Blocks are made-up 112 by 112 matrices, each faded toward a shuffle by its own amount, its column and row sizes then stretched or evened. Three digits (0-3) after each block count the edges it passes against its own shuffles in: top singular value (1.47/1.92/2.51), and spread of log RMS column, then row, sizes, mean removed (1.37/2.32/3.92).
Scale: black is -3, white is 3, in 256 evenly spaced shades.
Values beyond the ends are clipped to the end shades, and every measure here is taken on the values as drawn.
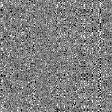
2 2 0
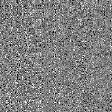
2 2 1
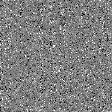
0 2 0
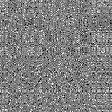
3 0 0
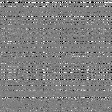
3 1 3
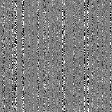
2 3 0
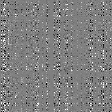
2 3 2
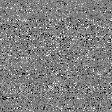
1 1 2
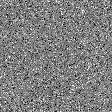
0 0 0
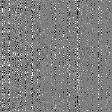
2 3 1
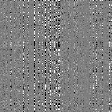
3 3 1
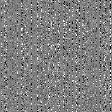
1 3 0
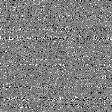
1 0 2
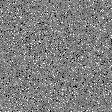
0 0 0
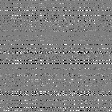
3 1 3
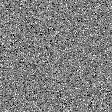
0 0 0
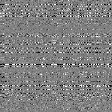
3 1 3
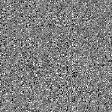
1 2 1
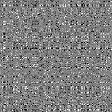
3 1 2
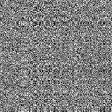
3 1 1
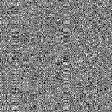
3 1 0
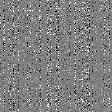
0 3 2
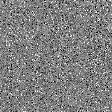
1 1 0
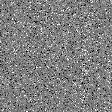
0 1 0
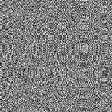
3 1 0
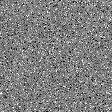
0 0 0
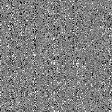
2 2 0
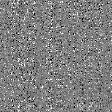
1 2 1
